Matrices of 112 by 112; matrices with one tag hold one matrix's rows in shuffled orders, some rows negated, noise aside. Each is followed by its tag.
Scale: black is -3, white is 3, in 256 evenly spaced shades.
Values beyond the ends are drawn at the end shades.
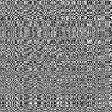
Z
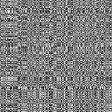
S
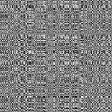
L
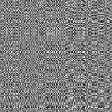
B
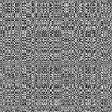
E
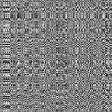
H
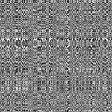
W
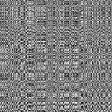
L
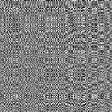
B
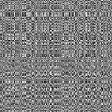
E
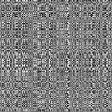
W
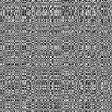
E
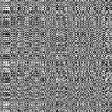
H
